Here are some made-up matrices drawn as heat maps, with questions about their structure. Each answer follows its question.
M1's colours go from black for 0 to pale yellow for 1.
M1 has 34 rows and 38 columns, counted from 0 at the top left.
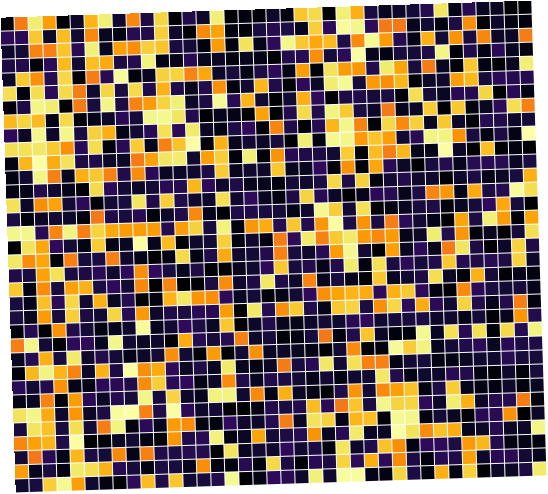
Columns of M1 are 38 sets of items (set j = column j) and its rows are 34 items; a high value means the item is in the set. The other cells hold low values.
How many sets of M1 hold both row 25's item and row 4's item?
7
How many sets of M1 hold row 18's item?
8
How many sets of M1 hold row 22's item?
4
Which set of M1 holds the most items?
2
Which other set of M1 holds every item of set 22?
25
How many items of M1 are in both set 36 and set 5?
0
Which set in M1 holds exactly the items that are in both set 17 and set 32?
20
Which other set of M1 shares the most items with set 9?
15
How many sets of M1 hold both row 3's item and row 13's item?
1
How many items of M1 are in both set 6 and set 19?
5
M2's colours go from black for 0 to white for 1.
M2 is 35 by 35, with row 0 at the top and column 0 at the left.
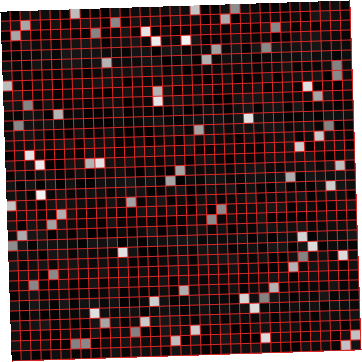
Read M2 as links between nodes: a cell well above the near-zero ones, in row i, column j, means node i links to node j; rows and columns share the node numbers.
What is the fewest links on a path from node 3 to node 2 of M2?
3
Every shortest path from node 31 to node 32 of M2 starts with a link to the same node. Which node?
node 9
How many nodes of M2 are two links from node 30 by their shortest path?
2
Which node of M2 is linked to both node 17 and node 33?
node 16
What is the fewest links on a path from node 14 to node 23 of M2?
2
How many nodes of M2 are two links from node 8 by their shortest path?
3
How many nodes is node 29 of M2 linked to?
3
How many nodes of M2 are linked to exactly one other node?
6
